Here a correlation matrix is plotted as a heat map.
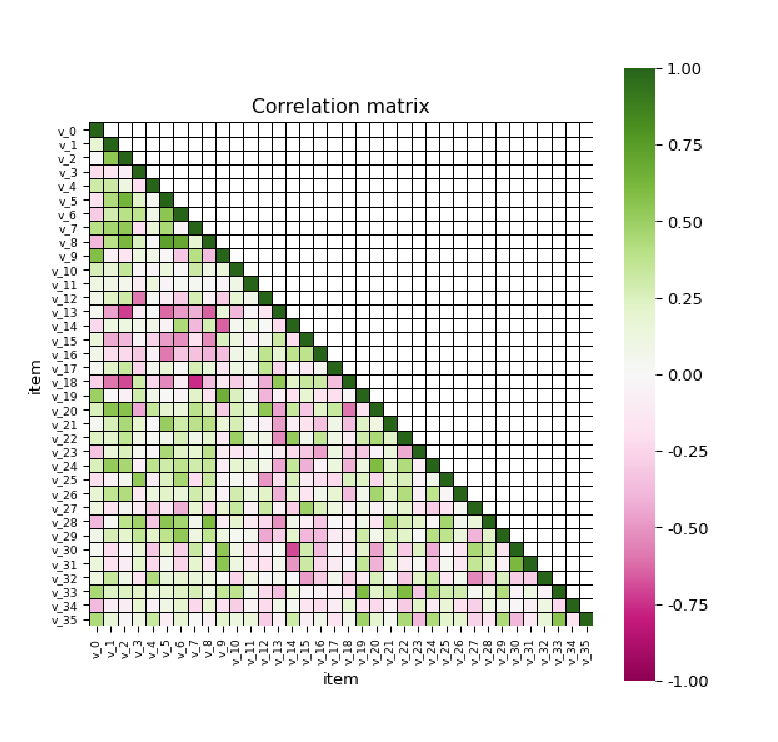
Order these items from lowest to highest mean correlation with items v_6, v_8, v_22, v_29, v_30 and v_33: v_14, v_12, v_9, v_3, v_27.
v_12, v_27, v_9, v_14, v_3
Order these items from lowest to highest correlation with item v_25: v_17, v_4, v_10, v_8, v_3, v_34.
v_17, v_4, v_10, v_34, v_8, v_3
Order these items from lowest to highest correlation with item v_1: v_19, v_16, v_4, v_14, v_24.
v_16, v_19, v_14, v_4, v_24
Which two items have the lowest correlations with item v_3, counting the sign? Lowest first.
v_12, v_20
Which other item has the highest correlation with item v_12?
v_20
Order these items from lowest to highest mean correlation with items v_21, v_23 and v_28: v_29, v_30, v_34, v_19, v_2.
v_19, v_34, v_29, v_30, v_2
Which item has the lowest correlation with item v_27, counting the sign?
v_32
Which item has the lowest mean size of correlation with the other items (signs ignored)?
v_11
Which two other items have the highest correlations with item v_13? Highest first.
v_18, v_15
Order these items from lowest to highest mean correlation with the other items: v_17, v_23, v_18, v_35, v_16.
v_18, v_16, v_23, v_17, v_35
